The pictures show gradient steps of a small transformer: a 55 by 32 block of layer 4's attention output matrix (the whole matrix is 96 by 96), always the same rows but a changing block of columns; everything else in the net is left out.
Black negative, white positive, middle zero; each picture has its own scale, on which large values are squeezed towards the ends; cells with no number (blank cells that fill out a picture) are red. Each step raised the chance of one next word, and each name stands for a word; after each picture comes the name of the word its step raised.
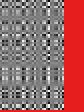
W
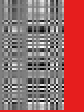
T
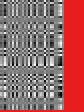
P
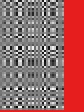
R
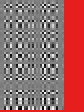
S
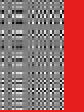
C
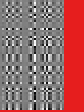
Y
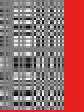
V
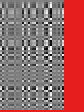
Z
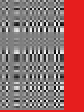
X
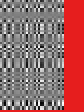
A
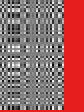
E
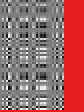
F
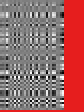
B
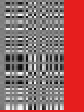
Y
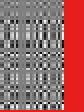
W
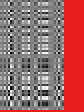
V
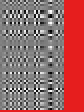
C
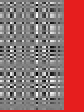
E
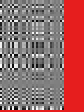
S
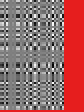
C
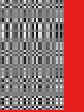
F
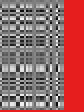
V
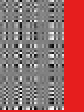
S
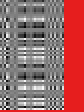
F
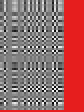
T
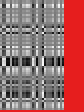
P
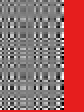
F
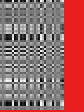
A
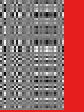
E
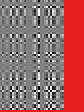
W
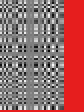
E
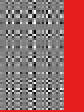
C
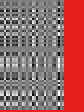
V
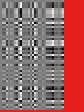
Z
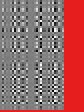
T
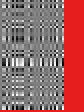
P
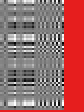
A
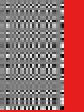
S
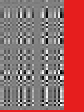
B
